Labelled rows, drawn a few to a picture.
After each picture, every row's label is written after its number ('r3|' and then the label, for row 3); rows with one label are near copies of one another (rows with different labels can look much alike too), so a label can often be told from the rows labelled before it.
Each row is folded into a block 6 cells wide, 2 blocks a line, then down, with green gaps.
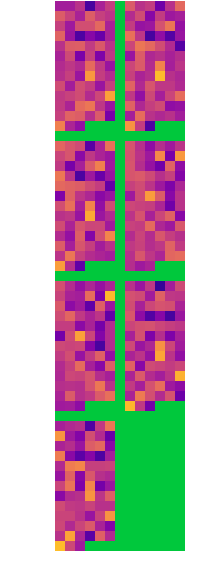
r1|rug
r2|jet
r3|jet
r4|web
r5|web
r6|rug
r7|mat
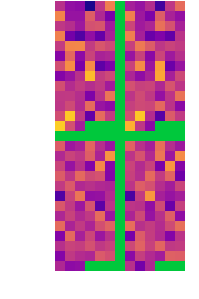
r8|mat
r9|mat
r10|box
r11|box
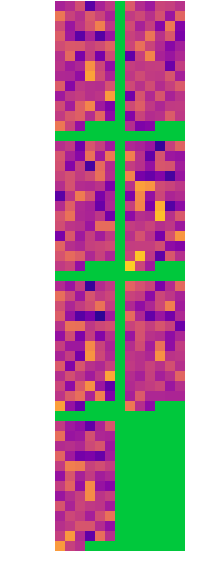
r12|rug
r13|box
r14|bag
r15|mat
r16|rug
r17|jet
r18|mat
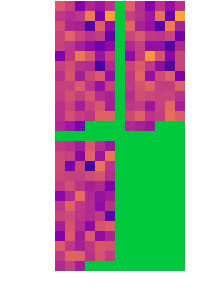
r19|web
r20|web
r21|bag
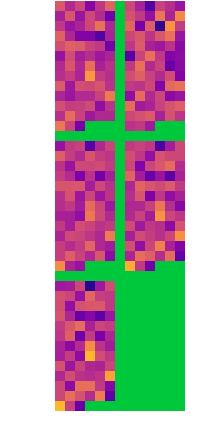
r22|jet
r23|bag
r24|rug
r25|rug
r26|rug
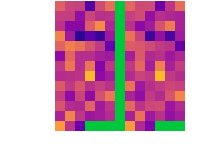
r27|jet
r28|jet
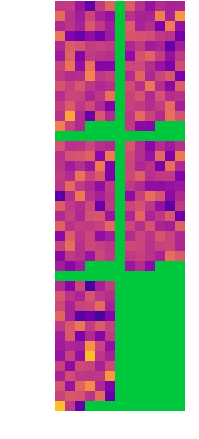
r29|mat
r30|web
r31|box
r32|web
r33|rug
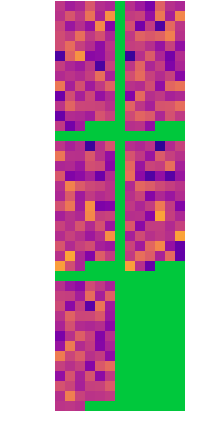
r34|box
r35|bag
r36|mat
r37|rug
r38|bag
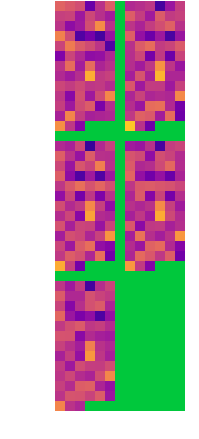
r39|jet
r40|rug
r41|rug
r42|rug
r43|rug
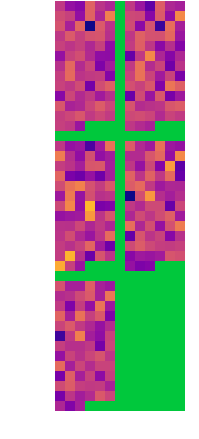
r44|bag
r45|bag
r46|mat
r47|box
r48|box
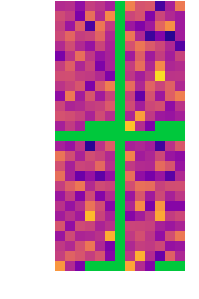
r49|bag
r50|jet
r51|rug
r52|mat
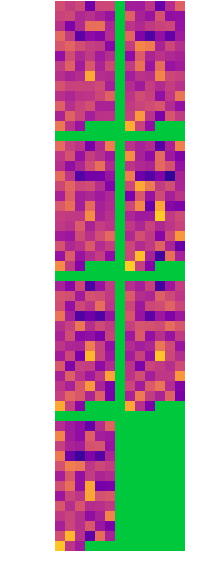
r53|jet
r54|mat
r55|jet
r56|mat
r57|rug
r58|rug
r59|mat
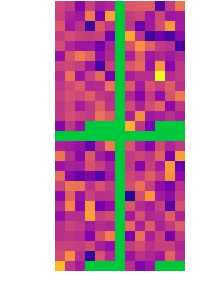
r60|web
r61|jet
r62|mat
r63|box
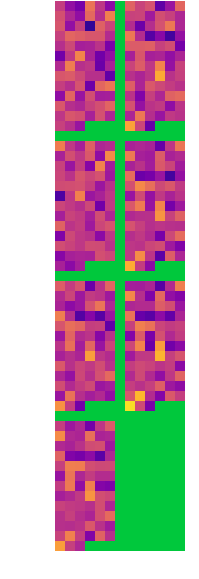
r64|bag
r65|jet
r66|box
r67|mat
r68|jet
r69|mat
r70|mat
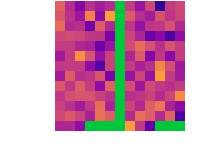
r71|web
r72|rug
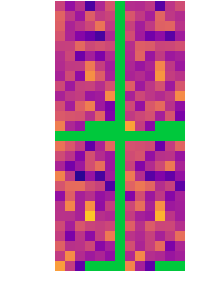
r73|rug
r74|rug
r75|jet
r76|jet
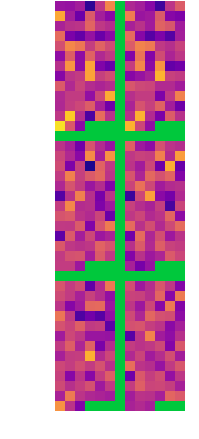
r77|mat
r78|mat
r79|bag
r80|box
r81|jet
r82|box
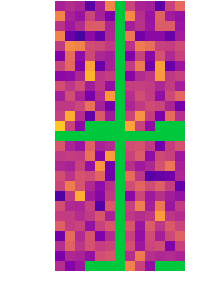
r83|mat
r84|mat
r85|box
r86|jet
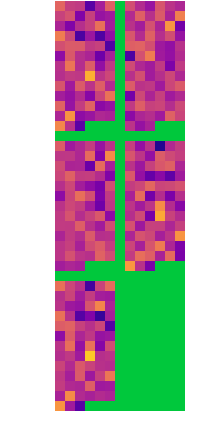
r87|jet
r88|box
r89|web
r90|rug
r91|jet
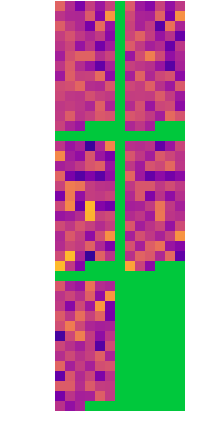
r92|web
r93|web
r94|mat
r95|rug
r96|box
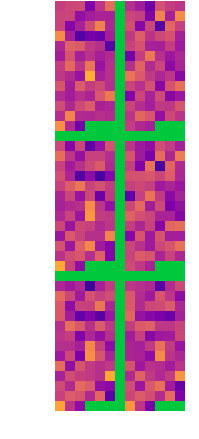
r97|jet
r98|bag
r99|rug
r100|bag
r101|rug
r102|rug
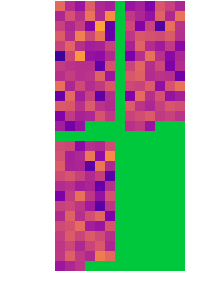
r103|box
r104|bag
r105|web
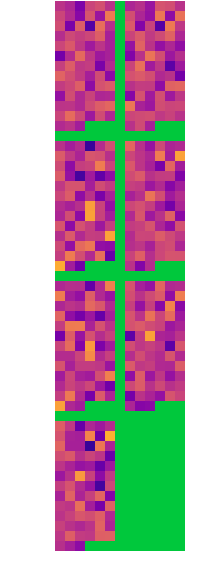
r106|bag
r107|bag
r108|rug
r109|web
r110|mat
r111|box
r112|web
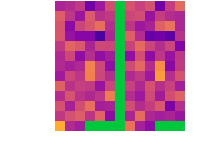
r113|rug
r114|jet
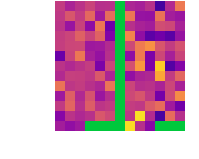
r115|box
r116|mat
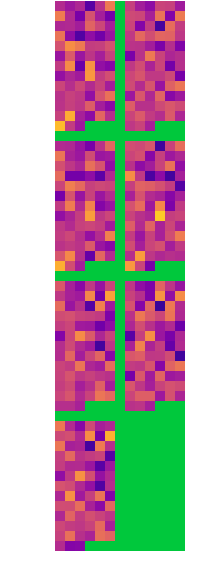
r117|mat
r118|bag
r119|mat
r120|jet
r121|web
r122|bag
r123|web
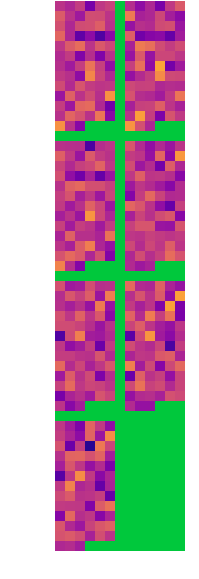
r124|rug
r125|mat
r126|rug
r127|web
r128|box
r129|box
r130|bag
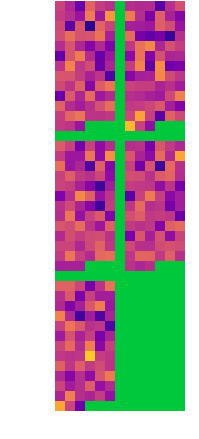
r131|bag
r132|mat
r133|web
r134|bag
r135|jet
